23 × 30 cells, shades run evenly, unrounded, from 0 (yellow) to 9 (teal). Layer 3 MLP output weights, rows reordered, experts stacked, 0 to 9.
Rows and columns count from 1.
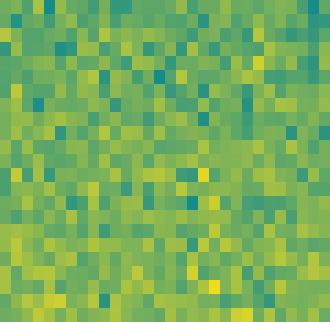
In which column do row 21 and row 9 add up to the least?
20
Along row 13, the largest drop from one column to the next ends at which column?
19
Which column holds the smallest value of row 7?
2
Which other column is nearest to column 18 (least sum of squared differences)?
28
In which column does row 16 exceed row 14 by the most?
25
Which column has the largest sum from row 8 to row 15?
23
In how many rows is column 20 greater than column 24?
11
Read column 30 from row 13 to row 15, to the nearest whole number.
6 6 4
